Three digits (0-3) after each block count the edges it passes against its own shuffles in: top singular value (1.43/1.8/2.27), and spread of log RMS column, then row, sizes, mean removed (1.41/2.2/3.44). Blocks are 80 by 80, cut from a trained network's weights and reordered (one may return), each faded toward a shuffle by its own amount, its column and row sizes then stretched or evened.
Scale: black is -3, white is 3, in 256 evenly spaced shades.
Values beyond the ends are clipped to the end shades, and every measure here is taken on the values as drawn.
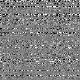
0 1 3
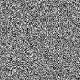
2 1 0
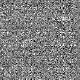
0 2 1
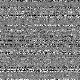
2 1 3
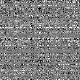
1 2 3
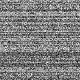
3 1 0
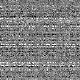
3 2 2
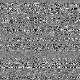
1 1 3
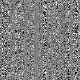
0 3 1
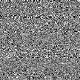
1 0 2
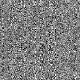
1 2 0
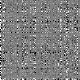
1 3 2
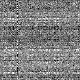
3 2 1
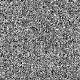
1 0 1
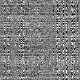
3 3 0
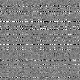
3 1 3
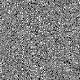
1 1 0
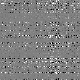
1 2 3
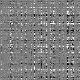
3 3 2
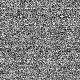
0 0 1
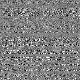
0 0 3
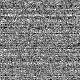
2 1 1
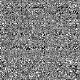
0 2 2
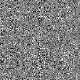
0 2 2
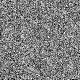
0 0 0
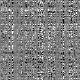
2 3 1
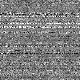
2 0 3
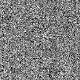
1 1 1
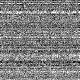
3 1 2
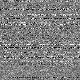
1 0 3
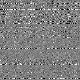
1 1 3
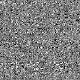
0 1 2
